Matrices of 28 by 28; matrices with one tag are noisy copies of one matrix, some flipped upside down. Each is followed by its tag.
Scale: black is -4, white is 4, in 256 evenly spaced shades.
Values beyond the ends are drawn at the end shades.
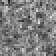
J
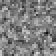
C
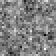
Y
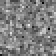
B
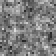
Y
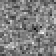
B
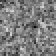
B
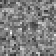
B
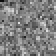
B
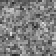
B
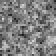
J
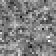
Y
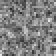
C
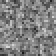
B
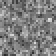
C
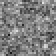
Y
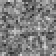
Y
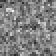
B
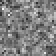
J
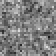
Y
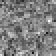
C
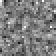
C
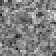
J
